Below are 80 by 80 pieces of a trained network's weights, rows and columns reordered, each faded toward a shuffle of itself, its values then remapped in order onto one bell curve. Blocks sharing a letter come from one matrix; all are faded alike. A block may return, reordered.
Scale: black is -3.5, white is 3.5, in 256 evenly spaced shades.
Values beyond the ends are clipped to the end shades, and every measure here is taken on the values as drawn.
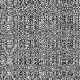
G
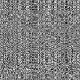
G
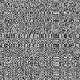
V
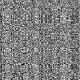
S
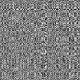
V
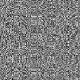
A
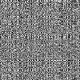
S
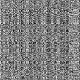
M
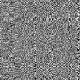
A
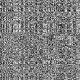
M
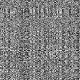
S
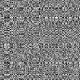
V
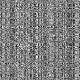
G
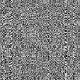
A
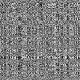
S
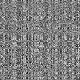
M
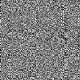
A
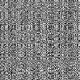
G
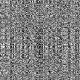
S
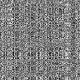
M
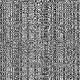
G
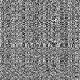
G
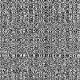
M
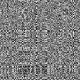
A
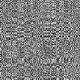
V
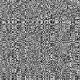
A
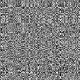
A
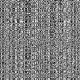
G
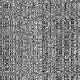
G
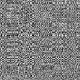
V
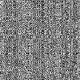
S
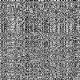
S
